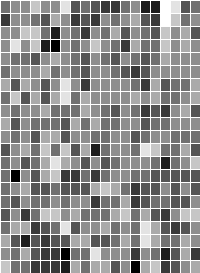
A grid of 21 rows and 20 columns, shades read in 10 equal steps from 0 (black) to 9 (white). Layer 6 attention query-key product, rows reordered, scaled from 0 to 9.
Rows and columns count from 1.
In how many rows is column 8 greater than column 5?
8
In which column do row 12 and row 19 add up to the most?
15
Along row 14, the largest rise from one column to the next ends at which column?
3
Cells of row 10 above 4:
9
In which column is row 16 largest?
13
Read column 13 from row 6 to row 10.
3 5 5 5 5
